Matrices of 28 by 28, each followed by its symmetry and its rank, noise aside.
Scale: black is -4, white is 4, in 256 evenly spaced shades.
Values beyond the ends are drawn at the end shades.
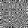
antisymmetric, rank four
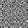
no symmetry, rank six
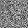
no symmetry, rank six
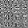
antisymmetric, rank four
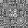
symmetric, rank four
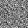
antisymmetric, rank six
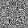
antisymmetric, rank six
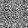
antisymmetric, rank six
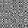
antisymmetric, rank four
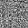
antisymmetric, rank six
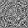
symmetric, rank four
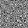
antisymmetric, rank six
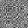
symmetric, rank four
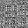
antisymmetric, rank six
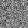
no symmetry, rank six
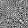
symmetric, rank four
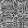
no symmetry, rank six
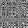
symmetric, rank four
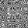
no symmetry, rank six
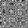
symmetric, rank four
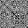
symmetric, rank four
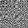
symmetric, rank four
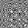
symmetric, rank four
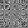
symmetric, rank four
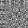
antisymmetric, rank four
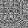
no symmetry, rank six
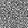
no symmetry, rank six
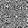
no symmetry, rank six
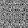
no symmetry, rank six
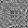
symmetric, rank four
